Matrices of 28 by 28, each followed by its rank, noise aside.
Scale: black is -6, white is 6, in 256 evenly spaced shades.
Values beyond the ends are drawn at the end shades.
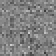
five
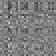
four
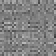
three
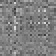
three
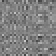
three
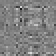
three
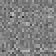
five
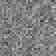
six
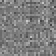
four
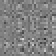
three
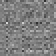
three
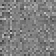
six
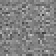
five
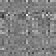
three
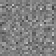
six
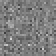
six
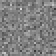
seven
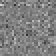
five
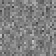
four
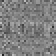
five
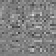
four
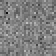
seven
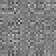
four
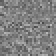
six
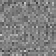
six
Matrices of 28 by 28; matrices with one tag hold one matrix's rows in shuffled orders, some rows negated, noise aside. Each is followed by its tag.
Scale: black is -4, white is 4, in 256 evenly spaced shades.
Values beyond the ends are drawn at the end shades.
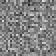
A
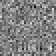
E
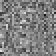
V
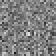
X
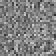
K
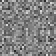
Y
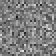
E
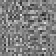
A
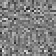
X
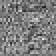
A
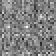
Y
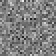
E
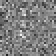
V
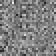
V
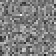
V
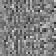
K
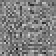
A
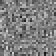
V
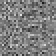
A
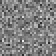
Y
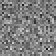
Y
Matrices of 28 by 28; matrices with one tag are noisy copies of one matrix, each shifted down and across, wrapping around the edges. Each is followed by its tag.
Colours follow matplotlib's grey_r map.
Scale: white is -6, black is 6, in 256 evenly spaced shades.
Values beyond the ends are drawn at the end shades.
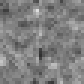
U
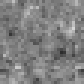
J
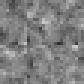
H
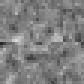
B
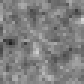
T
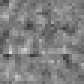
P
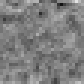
B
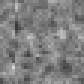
U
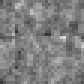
H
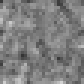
P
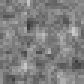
U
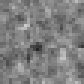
T
